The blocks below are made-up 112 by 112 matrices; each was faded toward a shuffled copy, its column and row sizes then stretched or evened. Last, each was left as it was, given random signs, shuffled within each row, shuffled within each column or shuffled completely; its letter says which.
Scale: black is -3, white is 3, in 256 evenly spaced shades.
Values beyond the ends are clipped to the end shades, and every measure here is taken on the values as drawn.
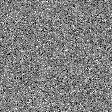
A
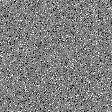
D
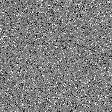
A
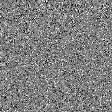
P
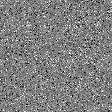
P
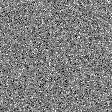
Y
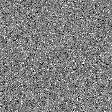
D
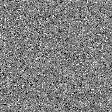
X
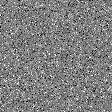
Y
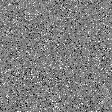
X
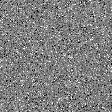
P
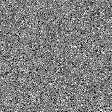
P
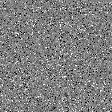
X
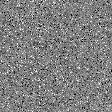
X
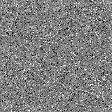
P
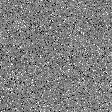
Y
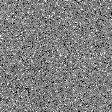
P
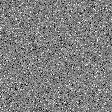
Y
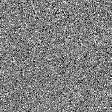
P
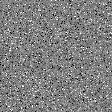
X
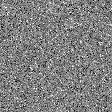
Y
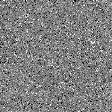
P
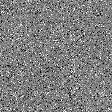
X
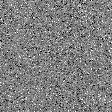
D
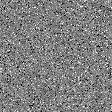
Y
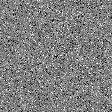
D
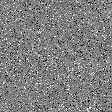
Y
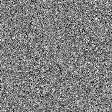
D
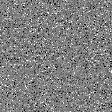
P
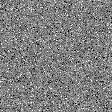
A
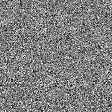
P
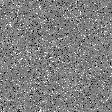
D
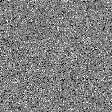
P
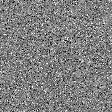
A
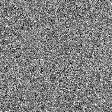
X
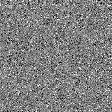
P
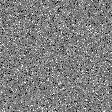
Y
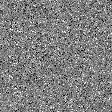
D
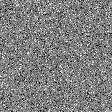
Y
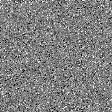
P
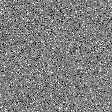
A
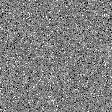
D
